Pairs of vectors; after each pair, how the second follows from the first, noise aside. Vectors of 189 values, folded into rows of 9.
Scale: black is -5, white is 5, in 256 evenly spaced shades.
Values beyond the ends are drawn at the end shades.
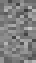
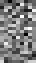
scaled up.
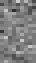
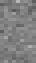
shrunk.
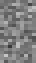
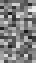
scaled up.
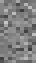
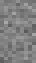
shrunk.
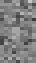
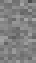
negated, shrunk.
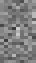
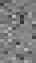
wrapped around, negated, partly zeroed.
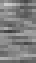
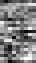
reversed, scaled up.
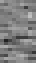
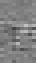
wrapped around, negated, partly zeroed.
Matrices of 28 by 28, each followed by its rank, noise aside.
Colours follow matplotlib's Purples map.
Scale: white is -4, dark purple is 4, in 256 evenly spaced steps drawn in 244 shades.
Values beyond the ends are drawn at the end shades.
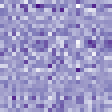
four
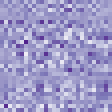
four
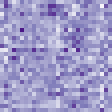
four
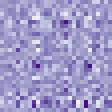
four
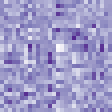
four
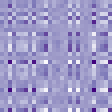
one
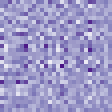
four
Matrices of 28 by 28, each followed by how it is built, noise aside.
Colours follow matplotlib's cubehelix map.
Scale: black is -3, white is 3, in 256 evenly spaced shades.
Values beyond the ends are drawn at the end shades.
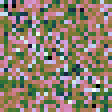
banded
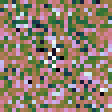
banded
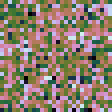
low rank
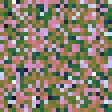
blocks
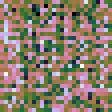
blocks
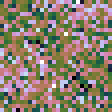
Toeplitz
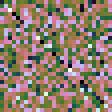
diagonal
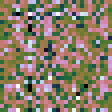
low rank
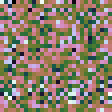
low rank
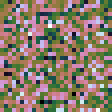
repeating rows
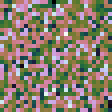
noise
